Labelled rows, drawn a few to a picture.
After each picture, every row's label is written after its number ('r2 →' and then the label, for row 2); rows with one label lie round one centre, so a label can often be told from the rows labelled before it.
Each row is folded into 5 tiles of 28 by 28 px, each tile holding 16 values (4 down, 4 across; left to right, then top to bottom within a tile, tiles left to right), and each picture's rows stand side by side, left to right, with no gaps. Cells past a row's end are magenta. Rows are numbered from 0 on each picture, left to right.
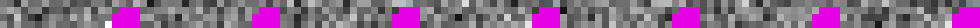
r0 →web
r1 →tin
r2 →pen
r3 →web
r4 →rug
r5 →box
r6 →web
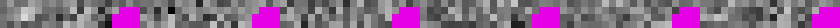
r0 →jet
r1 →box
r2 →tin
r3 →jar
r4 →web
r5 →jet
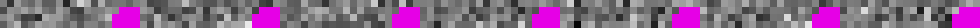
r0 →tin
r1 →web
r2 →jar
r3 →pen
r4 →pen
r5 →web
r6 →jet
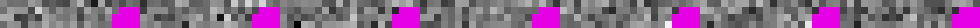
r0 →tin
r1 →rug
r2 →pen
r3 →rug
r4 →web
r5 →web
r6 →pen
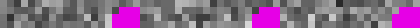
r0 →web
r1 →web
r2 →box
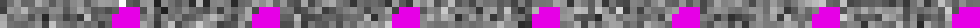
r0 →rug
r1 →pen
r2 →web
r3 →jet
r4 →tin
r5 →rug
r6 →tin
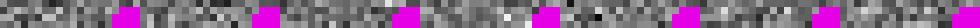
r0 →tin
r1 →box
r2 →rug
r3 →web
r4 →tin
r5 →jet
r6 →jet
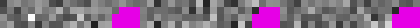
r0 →box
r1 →pen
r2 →web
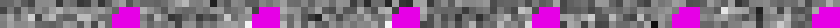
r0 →box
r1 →web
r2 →web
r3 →web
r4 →box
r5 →jet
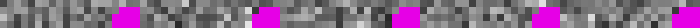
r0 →rug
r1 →web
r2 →jet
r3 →rug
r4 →box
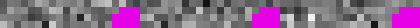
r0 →rug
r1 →tin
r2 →box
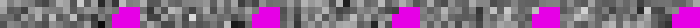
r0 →jar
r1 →jar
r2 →pen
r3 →jet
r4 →jet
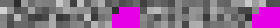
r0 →web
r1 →rug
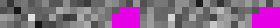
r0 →box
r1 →box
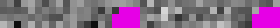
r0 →pen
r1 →jet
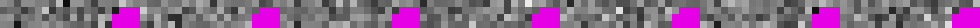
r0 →pen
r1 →web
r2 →pen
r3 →rug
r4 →tin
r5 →pen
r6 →web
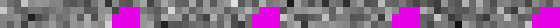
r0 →web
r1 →jar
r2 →tin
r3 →web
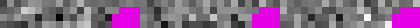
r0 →jet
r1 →jar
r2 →web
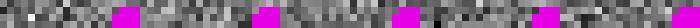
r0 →box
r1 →jet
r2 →jar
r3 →pen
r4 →tin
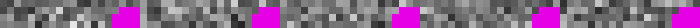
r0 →box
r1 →jar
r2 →jar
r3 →web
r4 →rug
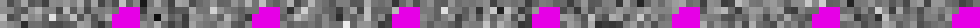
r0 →jar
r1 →rug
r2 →jet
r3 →jet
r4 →box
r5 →rug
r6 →tin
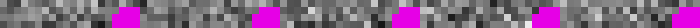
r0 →jar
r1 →rug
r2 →jar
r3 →web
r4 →jar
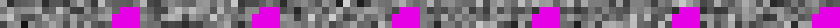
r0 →tin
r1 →jar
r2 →box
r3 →pen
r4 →pen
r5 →box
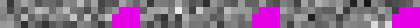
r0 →jar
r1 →tin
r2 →web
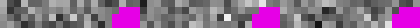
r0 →jar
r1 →rug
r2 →web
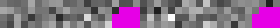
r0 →web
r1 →box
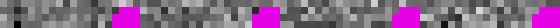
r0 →pen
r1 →web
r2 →jar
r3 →tin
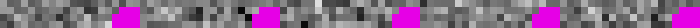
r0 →web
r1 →jet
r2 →tin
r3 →rug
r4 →jar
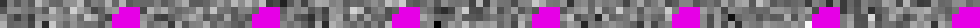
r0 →rug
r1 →rug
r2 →rug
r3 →pen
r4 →tin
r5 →web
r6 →box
